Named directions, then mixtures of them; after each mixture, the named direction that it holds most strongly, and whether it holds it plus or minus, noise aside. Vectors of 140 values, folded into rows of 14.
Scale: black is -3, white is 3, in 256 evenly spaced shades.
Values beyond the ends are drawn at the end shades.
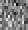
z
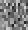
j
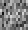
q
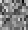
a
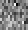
z, plus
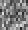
q, minus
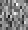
z, minus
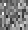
q, minus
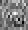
z, minus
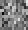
j, minus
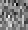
z, plus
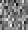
z, plus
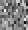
j, plus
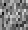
q, plus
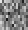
a, plus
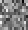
a, plus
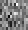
z, minus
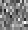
q, minus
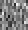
z, minus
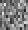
q, minus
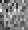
a, minus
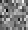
a, minus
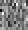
z, minus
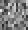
j, minus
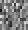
a, plus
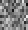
a, minus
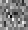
z, plus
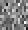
j, minus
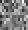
a, minus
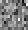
a, plus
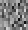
j, plus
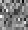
a, plus
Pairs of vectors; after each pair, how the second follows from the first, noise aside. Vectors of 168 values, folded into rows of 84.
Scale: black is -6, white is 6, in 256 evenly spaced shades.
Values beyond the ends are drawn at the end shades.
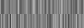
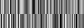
negated, scaled up.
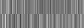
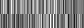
wrapped around, scaled up.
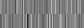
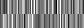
reversed, scaled up.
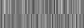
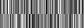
reversed, scaled up.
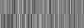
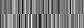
negated, scaled up.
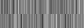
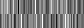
negated, scaled up.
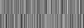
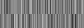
wrapped around.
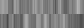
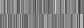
sign-scrambled.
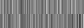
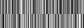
negated, scaled up.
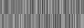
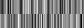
reversed, negated, scaled up.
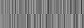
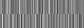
reversed, negated.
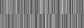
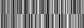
reversed, scaled up.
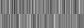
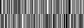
wrapped around, scaled up.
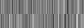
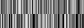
negated, scaled up.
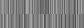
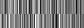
reversed, negated, scaled up.
